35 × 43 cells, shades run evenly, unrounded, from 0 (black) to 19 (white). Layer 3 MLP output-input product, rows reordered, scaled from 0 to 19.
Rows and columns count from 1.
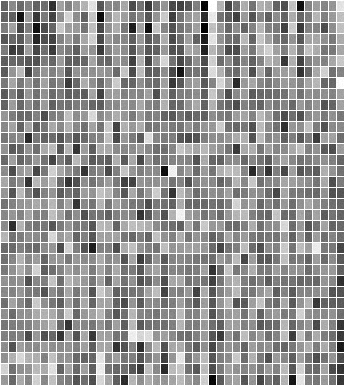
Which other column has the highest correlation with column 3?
13
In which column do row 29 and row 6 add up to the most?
21
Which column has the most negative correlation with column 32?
16
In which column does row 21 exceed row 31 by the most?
28
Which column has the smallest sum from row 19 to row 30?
43
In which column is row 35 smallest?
27
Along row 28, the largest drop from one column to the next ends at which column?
40
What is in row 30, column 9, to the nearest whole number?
4
